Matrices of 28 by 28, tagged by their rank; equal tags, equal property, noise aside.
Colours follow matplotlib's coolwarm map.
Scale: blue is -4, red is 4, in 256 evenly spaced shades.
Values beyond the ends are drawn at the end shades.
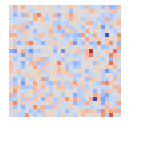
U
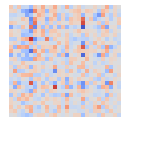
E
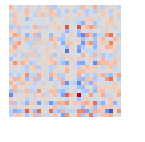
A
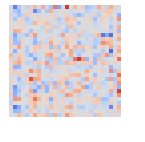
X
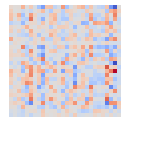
E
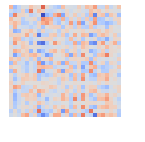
A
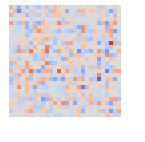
X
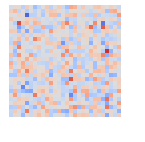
X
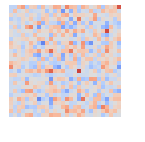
X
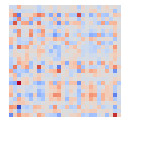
A
